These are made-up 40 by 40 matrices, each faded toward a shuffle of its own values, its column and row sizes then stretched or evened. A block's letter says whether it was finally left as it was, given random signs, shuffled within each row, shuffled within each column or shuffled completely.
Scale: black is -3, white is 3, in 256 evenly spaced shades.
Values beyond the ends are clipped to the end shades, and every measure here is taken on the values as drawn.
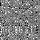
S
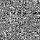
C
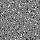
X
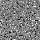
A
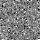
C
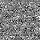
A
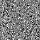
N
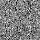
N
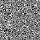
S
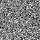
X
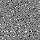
A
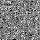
A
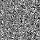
N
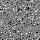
X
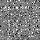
S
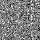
N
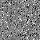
N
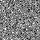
X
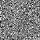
N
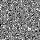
X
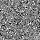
X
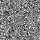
N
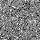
X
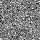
X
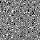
S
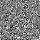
C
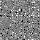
C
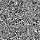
C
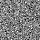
X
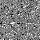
A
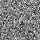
N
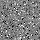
X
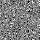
N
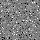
X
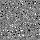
A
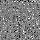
C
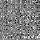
S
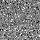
A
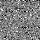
A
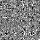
C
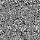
C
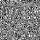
S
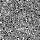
X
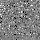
A
